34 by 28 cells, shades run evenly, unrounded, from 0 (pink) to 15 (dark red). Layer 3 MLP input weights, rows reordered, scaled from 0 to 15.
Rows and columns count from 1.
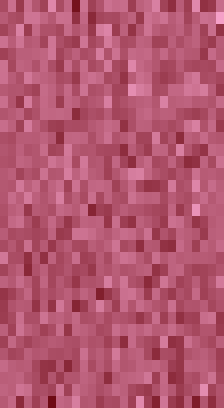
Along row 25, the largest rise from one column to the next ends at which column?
13
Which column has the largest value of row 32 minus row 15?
6
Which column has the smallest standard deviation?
2
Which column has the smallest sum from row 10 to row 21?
27
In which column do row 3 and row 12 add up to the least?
14
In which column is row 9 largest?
3
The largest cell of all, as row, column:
34, 7
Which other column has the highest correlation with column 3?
22
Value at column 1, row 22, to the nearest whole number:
4
